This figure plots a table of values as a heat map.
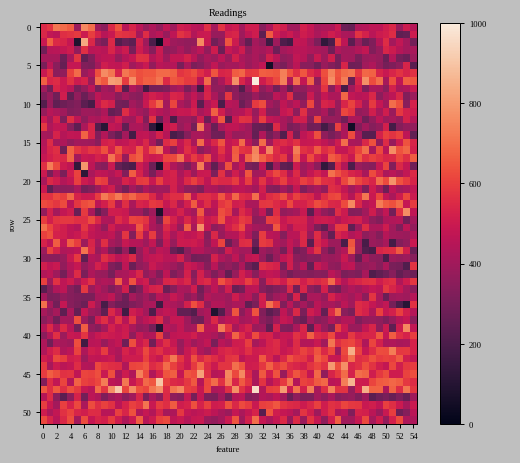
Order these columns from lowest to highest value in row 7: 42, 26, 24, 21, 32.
26, 32, 21, 24, 42
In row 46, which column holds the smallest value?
0
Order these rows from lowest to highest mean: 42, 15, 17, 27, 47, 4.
4, 27, 15, 42, 17, 47
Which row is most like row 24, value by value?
39
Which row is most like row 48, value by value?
32
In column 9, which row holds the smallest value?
13
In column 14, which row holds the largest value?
45
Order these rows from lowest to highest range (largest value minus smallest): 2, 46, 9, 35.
35, 9, 46, 2
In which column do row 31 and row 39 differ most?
53
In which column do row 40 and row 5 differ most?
33
